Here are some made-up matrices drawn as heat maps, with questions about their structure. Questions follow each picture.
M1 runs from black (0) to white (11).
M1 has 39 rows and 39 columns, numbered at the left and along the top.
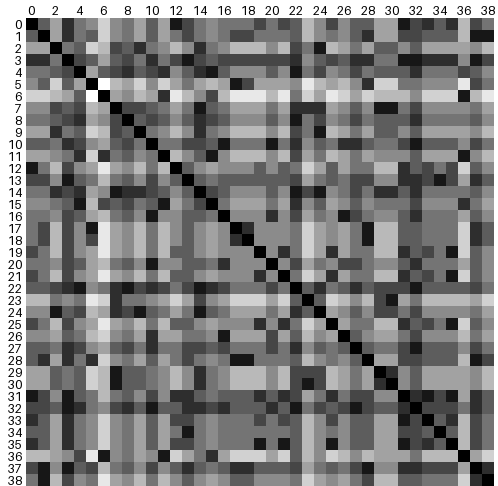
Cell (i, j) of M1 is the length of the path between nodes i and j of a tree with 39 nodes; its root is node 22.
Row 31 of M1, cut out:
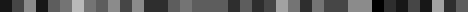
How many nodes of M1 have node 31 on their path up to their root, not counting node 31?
7
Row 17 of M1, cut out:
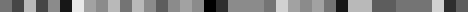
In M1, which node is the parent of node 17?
28
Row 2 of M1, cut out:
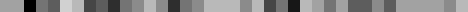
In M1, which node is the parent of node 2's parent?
14
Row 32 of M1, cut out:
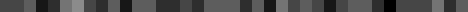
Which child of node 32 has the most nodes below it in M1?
3
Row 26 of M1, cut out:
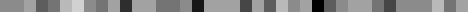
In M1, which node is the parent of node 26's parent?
10
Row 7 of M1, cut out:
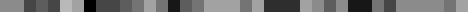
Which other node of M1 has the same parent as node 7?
24
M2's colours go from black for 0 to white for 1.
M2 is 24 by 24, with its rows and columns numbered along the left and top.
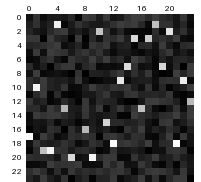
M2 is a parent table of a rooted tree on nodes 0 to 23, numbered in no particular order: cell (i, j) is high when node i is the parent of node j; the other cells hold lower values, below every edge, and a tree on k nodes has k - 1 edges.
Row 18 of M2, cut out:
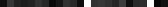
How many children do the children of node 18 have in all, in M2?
1
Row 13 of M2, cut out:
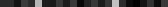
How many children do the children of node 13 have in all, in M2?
1
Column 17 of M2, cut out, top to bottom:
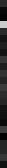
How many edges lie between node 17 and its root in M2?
3
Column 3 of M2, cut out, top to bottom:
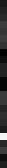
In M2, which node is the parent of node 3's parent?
7
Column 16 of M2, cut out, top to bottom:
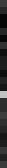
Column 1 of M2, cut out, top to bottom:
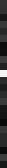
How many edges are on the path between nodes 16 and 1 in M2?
6
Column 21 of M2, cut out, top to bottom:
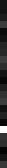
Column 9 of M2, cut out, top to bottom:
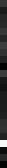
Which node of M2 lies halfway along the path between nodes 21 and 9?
10
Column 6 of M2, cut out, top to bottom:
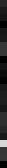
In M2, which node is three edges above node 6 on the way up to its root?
19
